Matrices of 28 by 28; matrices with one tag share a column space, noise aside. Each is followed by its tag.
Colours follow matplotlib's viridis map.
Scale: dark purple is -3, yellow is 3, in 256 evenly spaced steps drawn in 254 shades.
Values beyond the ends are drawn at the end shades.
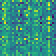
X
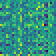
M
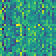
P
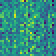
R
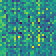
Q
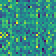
R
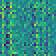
M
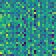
M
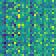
M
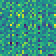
M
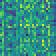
P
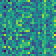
R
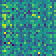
M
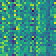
X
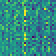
X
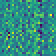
R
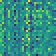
X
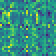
P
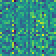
R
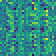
X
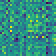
Q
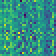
R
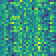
X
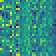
P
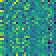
X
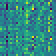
X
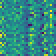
M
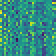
Q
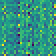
M
